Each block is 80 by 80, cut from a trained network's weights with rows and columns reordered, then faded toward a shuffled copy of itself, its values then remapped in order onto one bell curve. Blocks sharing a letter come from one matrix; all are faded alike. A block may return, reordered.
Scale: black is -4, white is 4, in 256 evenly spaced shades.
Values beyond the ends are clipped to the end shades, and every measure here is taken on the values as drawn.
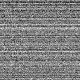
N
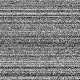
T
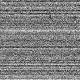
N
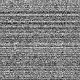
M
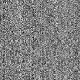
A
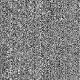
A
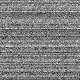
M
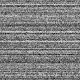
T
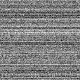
T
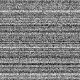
T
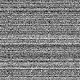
N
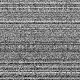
T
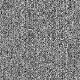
A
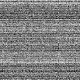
T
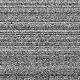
M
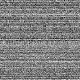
M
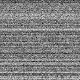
N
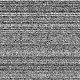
N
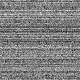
M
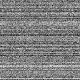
N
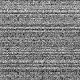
M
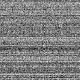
M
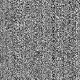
A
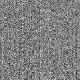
A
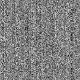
A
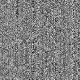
A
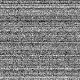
M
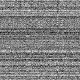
N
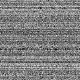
M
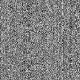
A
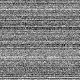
N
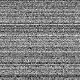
N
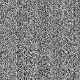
A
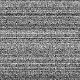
M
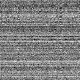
N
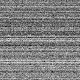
T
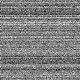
N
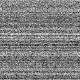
M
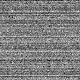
M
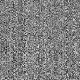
A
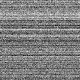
T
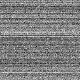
N
